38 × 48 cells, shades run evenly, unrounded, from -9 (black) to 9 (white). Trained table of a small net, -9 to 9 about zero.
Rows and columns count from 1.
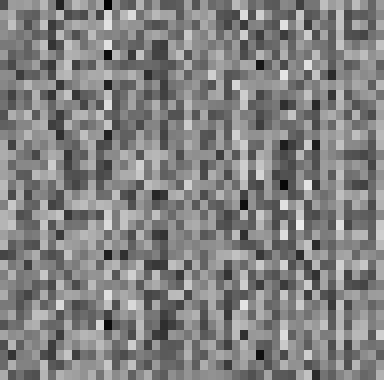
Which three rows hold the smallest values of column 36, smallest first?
19, 15, 11
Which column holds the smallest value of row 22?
9
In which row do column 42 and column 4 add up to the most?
12
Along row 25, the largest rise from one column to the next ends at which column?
6
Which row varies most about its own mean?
2
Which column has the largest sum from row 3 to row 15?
43
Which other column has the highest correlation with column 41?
4
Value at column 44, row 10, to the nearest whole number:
-3
